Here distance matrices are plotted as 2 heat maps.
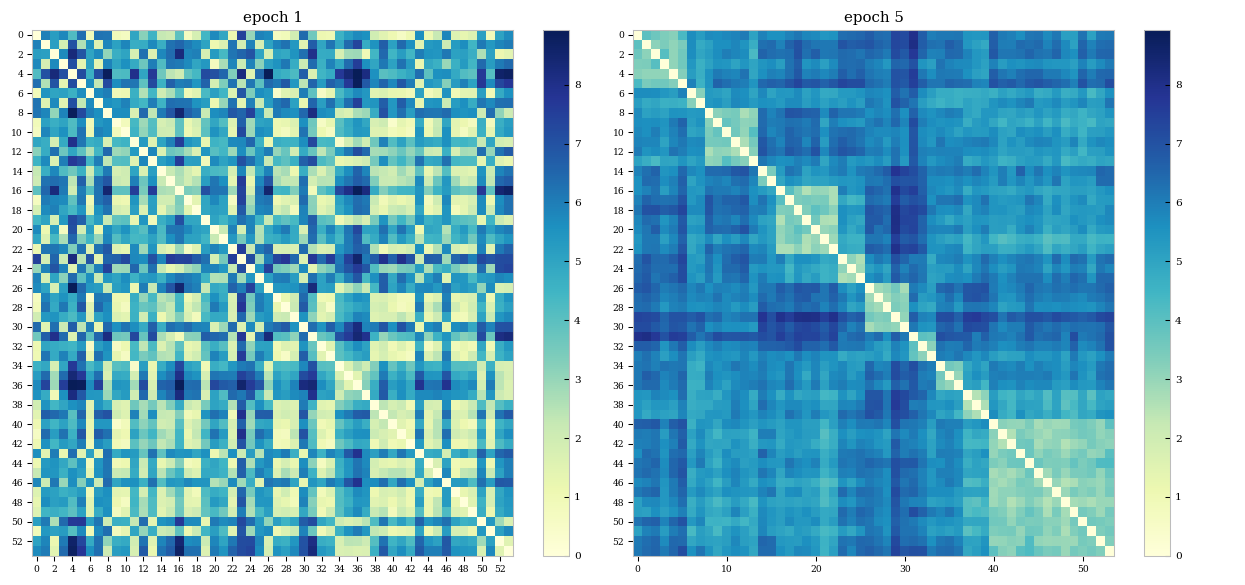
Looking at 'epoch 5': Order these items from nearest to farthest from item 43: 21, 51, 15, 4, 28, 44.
51, 44, 21, 28, 15, 4
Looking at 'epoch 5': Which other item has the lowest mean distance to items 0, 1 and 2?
4
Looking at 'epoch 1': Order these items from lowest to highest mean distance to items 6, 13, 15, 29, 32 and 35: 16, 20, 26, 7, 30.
26, 16, 20, 7, 30
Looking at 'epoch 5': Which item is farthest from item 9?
31
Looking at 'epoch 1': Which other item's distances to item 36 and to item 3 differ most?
5
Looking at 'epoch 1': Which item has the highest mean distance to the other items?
23
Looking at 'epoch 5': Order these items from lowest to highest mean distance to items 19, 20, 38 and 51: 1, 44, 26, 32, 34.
44, 34, 1, 32, 26
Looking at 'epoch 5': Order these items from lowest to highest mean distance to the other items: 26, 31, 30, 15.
15, 26, 30, 31
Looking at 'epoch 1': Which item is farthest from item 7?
36
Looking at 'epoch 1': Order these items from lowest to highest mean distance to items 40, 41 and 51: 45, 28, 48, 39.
28, 48, 39, 45
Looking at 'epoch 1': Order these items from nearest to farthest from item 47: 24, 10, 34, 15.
10, 15, 24, 34
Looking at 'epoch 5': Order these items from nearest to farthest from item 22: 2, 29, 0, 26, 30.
0, 2, 26, 30, 29
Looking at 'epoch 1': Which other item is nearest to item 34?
11
